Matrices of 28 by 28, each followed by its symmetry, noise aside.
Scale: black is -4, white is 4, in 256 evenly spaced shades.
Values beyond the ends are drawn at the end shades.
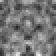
mirrored left to right.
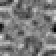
same after a half turn.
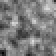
symmetric across the other diagonal.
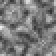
symmetric.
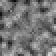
symmetric.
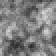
antisymmetric.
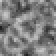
symmetric across the other diagonal.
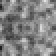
mirrored top to bottom.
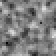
antisymmetric.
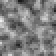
antisymmetric.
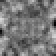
same after a half turn.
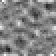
same after a half turn.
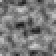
same after a half turn.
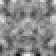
mirrored left to right.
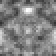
mirrored left to right.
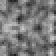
mirrored top to bottom.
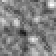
symmetric across the other diagonal.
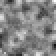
symmetric across the other diagonal.
